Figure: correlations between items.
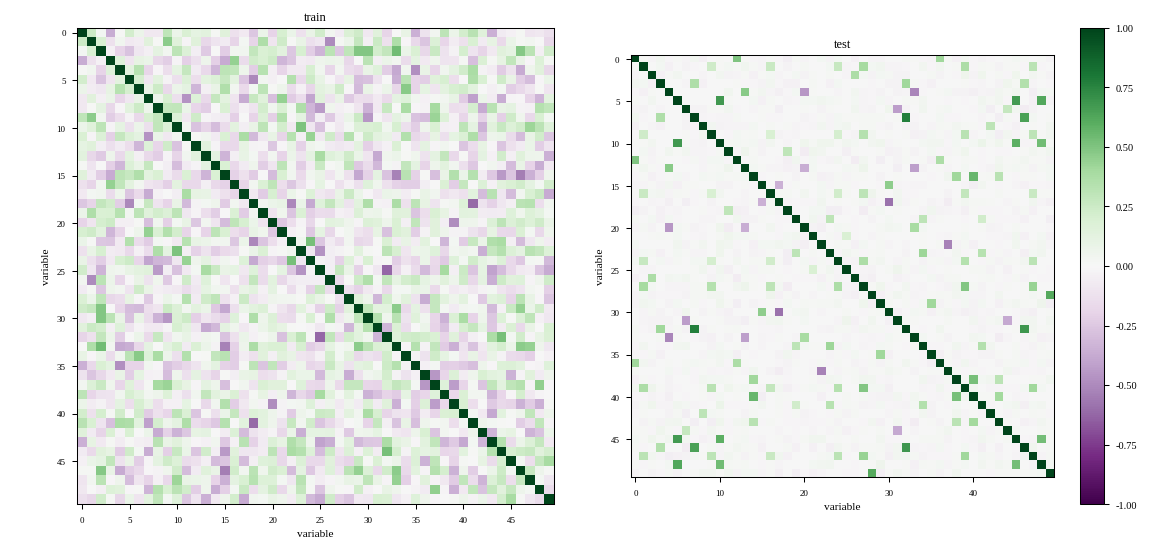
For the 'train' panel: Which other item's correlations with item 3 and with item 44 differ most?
22
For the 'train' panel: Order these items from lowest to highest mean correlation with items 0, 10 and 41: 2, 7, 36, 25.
7, 25, 36, 2
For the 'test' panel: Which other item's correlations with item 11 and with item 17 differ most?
30
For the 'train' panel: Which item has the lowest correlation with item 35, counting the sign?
4
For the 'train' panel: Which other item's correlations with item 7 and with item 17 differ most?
11
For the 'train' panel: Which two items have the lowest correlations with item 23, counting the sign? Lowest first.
25, 42
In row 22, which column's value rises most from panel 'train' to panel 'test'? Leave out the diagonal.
18
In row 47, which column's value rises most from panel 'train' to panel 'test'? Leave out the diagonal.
39
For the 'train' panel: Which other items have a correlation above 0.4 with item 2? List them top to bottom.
29, 30, 33, 46
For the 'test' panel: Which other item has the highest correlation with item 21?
25
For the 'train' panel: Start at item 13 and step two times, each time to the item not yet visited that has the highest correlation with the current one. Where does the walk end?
38
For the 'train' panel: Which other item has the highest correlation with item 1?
9
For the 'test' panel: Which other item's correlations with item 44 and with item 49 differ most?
28
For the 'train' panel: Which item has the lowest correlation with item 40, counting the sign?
43
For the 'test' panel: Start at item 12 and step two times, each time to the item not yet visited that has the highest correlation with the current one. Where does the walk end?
36
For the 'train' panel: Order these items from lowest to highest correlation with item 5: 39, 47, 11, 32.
47, 39, 32, 11
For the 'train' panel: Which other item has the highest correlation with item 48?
37
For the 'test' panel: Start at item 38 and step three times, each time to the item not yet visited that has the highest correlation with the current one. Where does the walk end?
43
